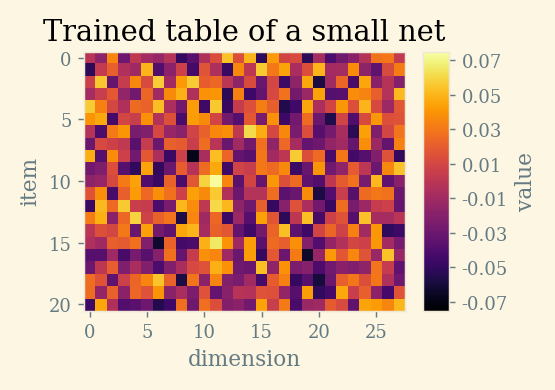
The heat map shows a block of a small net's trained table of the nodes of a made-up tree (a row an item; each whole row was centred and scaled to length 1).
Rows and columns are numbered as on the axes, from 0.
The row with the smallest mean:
17
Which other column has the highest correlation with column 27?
13
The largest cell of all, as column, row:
11, 10
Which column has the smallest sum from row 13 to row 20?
20
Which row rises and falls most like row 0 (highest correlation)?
15
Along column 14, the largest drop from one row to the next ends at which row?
7
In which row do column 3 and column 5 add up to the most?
14
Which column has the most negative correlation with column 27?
12
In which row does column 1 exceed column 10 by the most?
4
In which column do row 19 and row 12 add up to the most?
22
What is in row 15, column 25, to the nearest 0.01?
0.04
